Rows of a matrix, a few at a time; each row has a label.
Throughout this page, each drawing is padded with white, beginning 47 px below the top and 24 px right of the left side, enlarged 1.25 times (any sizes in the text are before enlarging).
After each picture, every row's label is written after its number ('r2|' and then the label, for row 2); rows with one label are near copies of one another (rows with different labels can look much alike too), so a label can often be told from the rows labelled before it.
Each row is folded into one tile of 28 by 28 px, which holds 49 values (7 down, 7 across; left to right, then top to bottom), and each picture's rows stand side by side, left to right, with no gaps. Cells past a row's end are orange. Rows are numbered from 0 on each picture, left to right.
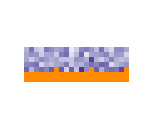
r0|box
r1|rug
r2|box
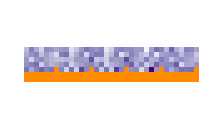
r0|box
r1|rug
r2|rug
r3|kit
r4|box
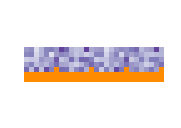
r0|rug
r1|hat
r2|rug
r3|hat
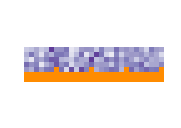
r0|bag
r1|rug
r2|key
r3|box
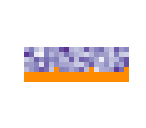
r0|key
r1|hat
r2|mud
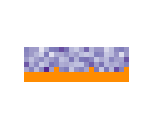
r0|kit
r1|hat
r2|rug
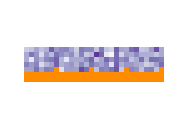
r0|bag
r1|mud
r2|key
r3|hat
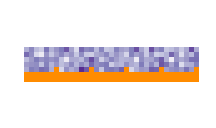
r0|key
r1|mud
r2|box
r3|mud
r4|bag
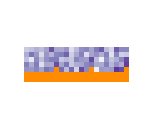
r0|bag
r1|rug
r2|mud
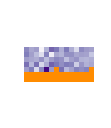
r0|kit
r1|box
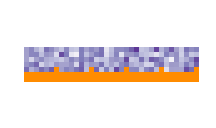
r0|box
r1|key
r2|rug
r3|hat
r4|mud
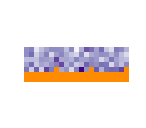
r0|rug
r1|kit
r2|box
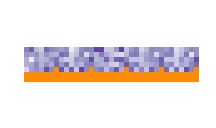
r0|mud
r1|rug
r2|hat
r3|rug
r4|rug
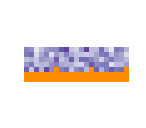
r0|rug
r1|hat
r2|box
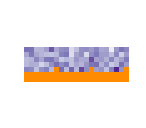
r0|hat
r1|rug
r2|kit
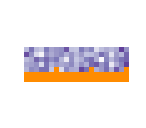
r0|key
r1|mud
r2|bag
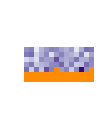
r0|rug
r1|kit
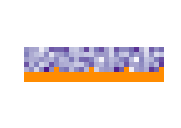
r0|kit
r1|hat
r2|mud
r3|mud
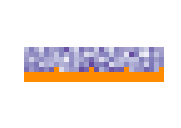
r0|box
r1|mud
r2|box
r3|key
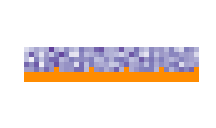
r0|bag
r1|key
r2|hat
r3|key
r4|box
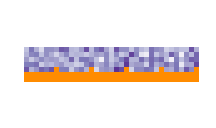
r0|box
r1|hat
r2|mud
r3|key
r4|bag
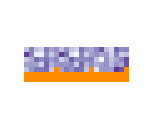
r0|key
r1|key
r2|mud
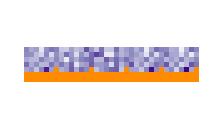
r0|kit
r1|bag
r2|key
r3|kit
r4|kit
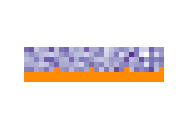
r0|hat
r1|hat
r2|rug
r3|key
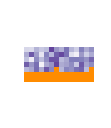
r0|bag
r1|key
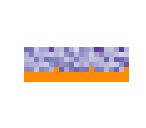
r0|hat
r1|box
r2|hat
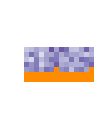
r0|bag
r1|hat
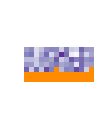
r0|rug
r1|key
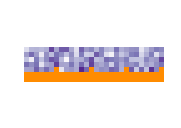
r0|bag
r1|mud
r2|key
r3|rug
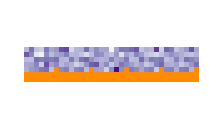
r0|key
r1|hat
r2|kit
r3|hat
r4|hat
